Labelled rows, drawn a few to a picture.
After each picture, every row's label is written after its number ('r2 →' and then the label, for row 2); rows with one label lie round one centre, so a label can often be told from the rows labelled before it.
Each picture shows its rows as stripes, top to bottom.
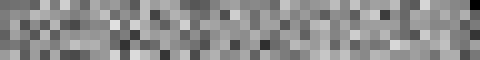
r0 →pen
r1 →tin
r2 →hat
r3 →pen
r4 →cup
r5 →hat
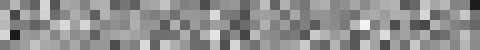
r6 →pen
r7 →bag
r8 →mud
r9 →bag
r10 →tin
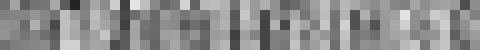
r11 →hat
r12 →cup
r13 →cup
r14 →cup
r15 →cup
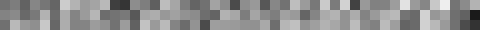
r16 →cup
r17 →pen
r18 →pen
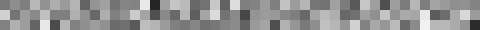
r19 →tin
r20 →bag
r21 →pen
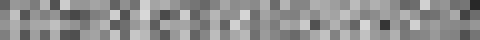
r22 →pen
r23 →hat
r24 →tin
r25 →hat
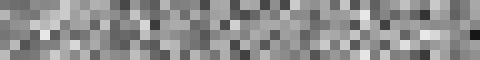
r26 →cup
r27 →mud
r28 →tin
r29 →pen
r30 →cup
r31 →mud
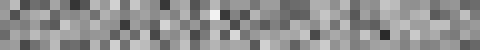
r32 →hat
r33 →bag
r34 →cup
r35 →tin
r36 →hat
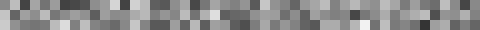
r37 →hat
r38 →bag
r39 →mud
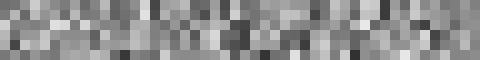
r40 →tin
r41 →tin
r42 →mud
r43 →bag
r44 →bag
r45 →cup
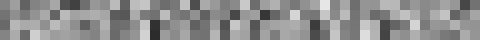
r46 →hat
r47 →cup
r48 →tin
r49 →tin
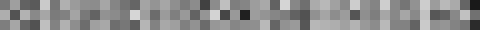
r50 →pen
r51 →bag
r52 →pen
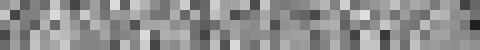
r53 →hat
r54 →mud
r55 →pen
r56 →tin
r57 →tin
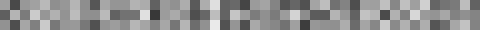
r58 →bag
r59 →tin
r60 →bag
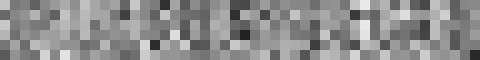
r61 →mud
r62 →cup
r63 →mud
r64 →mud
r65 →tin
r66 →pen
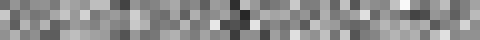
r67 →cup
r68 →mud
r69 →bag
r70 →cup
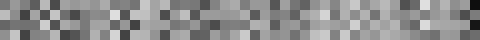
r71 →pen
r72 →hat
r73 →pen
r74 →hat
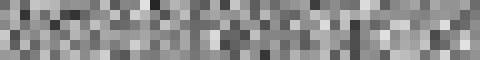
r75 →tin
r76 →hat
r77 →cup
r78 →bag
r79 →bag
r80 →cup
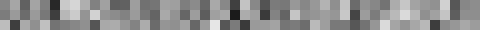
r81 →cup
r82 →cup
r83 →bag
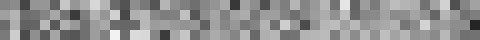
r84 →cup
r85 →hat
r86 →pen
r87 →hat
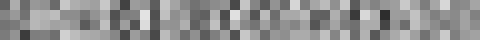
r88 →cup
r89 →tin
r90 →tin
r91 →cup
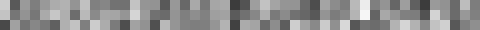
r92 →mud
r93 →mud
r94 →cup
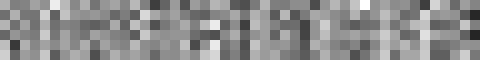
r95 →mud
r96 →pen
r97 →bag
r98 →pen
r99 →bag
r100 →bag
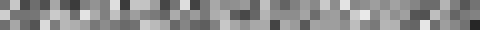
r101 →hat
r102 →mud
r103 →pen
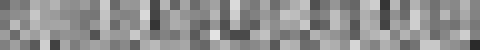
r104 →tin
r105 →tin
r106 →tin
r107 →bag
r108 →pen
